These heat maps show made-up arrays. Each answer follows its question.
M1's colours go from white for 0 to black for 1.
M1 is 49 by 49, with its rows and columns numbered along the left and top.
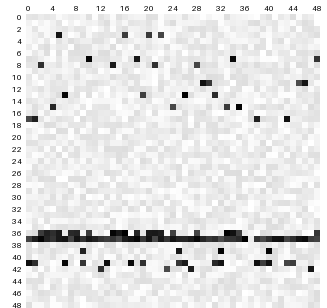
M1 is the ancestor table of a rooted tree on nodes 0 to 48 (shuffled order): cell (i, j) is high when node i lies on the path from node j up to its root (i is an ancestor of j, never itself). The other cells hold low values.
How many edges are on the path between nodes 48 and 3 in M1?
3
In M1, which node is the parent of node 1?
17
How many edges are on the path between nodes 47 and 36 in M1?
3
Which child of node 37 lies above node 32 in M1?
41
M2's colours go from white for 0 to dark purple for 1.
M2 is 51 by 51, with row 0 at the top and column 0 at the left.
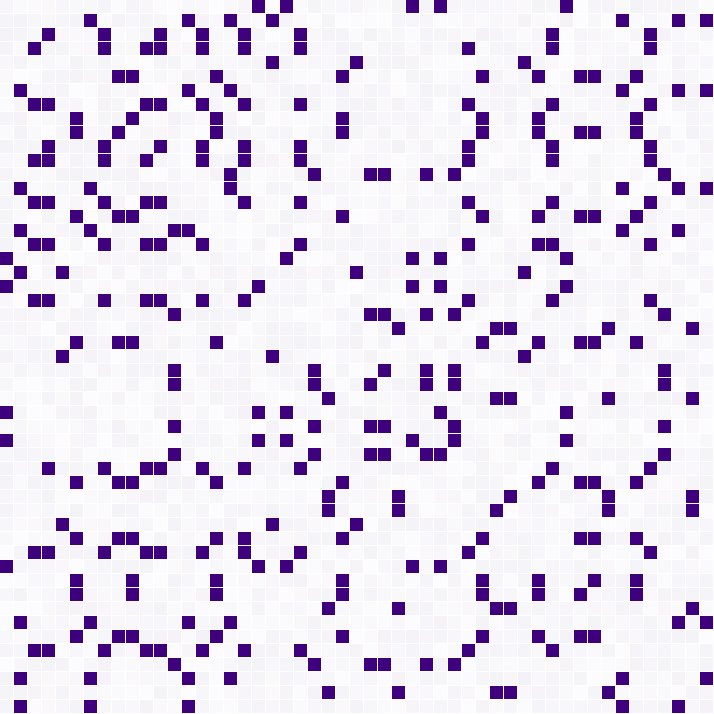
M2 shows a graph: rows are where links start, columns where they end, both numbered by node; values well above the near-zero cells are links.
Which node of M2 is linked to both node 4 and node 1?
node 19
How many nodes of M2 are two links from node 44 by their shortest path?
2
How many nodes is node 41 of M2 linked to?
8
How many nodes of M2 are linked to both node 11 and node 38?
1
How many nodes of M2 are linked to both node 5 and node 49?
0
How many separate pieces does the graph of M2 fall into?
3
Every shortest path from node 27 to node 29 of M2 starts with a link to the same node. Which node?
node 32
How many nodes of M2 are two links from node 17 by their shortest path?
9
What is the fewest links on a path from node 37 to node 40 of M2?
7
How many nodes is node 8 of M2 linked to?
7
